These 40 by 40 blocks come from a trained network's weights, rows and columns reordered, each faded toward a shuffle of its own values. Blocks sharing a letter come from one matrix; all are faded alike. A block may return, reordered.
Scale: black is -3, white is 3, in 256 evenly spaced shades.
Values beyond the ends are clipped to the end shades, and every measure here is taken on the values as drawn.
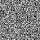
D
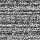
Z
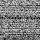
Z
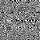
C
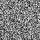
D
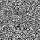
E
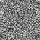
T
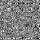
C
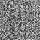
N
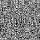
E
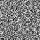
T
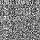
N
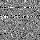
C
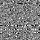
C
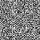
N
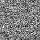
D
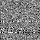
C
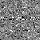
C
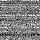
Z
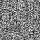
N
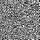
E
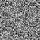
T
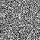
T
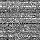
Z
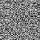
T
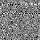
C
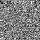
E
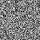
D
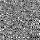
C
